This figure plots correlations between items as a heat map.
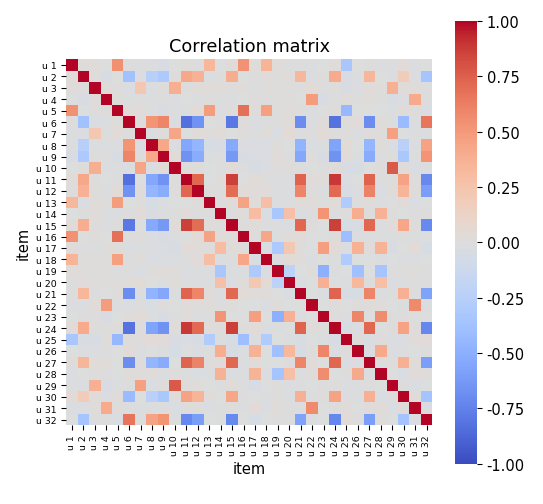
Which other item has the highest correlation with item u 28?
u 23
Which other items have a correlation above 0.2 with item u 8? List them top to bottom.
u 6, u 9, u 32
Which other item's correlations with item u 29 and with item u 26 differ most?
u 10
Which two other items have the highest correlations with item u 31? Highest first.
u 22, u 4
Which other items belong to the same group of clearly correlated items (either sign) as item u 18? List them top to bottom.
u 1, u 5, u 13, u 16, u 25
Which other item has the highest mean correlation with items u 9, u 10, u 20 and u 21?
u 29
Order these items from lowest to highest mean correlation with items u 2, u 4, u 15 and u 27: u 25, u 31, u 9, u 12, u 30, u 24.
u 9, u 25, u 31, u 30, u 12, u 24
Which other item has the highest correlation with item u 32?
u 6
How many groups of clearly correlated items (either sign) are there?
5
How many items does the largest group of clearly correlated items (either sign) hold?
12
